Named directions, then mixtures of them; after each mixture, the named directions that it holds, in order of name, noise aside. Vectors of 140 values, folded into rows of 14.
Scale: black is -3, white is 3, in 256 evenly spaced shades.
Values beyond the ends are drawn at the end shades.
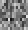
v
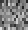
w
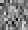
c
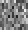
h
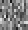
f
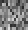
w.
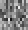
f, v.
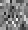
c, h.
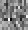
f, v.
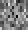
h, w.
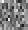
h, v.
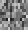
v.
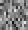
c, f.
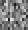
v.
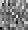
w.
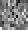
h, w.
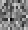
v.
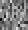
f.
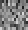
w.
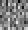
v, w.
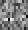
v.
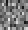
v, w.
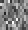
c.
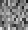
w.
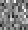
h, v.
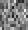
h, w.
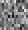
h.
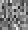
f, w.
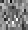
c, f.
